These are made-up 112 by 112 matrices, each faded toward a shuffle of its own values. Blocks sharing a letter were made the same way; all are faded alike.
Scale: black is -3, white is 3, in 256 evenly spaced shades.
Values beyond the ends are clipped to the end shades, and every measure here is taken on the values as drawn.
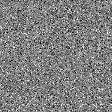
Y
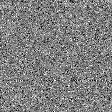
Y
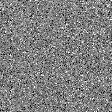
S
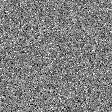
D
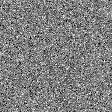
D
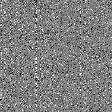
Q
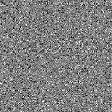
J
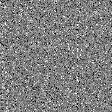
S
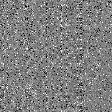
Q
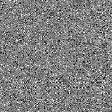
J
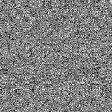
J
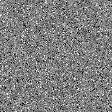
S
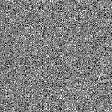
J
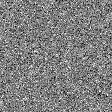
D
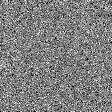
Y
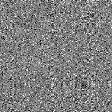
J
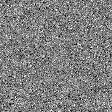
Y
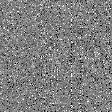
Q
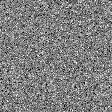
D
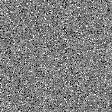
S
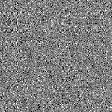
J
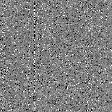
Q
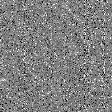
Q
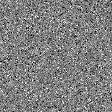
S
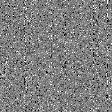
Q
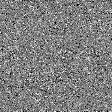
Y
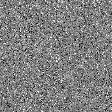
S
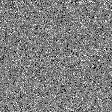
Y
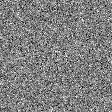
D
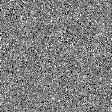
S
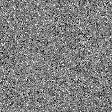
S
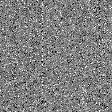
S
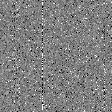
Q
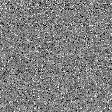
Y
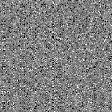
J
